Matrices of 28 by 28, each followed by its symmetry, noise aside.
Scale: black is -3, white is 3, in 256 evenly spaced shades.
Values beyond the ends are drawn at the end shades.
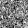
no symmetry.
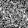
same after a half turn.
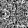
mirrored top to bottom.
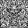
mirrored left to right.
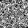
same after a half turn.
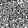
no symmetry.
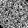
symmetric across the other diagonal.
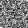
same after a half turn.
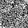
symmetric across the other diagonal.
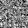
antisymmetric.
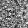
mirrored top to bottom.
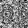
mirrored top to bottom.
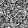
symmetric.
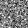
no symmetry.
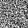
antisymmetric.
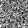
no symmetry.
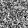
no symmetry.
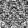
mirrored left to right.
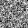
symmetric across the other diagonal.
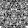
mirrored left to right.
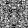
mirrored left to right.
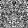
mirrored left to right.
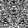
mirrored left to right.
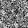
symmetric across the other diagonal.
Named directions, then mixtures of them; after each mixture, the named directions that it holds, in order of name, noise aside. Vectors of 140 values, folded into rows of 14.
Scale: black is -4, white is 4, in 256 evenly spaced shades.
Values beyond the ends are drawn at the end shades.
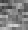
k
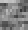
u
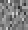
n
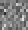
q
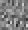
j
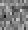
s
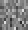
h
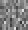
h.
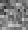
k, q.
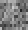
n, q, u.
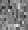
h, k, n.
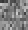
n, q, u.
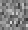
j, n.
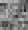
u.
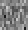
s.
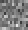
j, k.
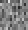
n, s.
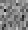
q.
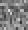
h, k, s.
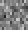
s.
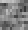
u.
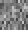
h, s.
